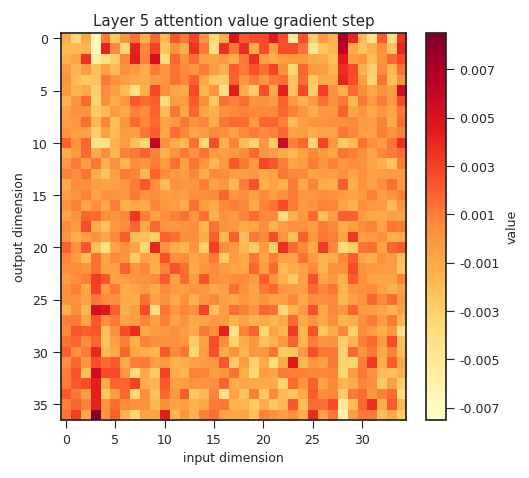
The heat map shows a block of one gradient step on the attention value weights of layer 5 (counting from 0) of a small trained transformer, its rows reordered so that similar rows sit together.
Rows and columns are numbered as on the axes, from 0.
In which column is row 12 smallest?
33
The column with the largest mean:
9
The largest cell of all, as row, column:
36, 3
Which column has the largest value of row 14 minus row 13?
8
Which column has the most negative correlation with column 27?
28
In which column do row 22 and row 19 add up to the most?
29
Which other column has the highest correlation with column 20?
17
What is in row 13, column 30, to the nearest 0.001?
0
